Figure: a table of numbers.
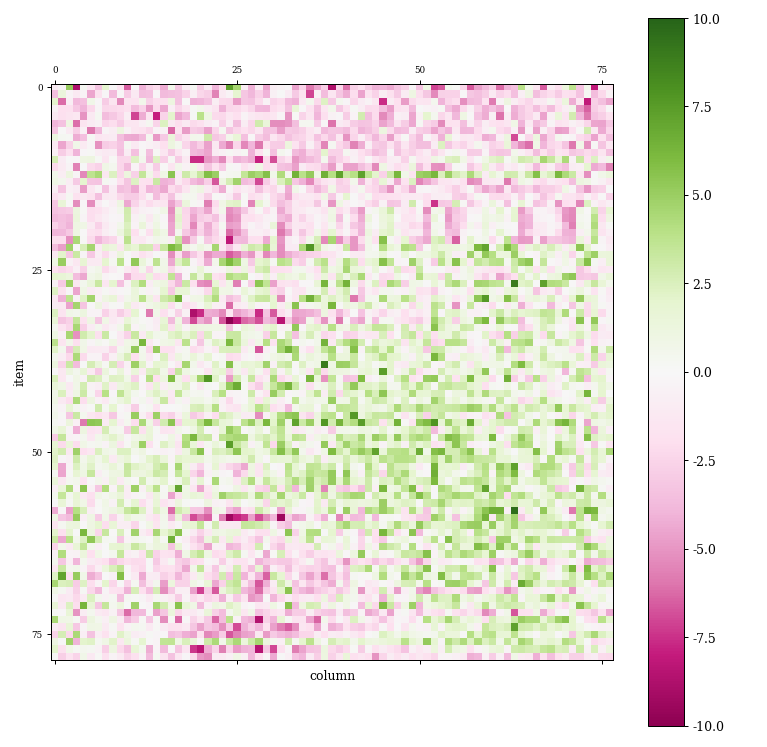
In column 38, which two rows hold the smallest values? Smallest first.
0, 5
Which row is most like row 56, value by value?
48
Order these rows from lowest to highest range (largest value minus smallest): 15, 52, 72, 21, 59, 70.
15, 72, 70, 52, 21, 59
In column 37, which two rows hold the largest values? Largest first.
38, 46
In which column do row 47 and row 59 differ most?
24
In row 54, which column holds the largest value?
52
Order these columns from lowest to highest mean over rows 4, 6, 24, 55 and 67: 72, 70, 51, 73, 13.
70, 13, 51, 72, 73
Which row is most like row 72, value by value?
7
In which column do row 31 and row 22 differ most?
35
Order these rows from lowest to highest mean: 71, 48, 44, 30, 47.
30, 47, 71, 44, 48
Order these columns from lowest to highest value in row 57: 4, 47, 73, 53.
4, 47, 73, 53
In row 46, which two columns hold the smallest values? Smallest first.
4, 73
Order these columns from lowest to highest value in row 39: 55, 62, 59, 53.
55, 53, 62, 59
